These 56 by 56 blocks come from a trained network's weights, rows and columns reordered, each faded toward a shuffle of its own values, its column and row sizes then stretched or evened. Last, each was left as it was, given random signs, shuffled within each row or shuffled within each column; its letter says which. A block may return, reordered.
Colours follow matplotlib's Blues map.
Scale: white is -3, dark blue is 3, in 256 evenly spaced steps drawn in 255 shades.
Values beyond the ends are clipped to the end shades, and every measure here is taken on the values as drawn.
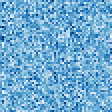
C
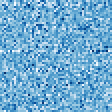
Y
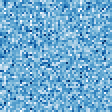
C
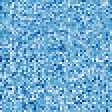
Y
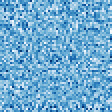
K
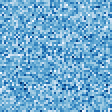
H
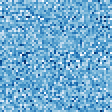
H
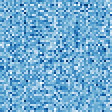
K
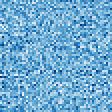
K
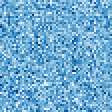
C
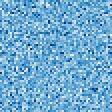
H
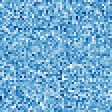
H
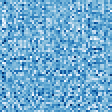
K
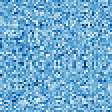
K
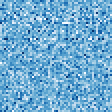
H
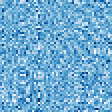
K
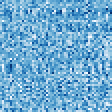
K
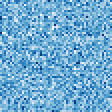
K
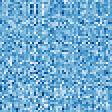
K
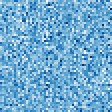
C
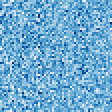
C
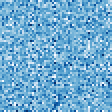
Y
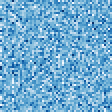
C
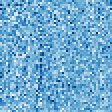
C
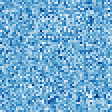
Y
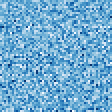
H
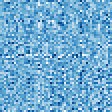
K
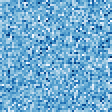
C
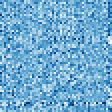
K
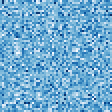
K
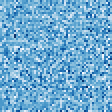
Y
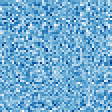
K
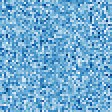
C
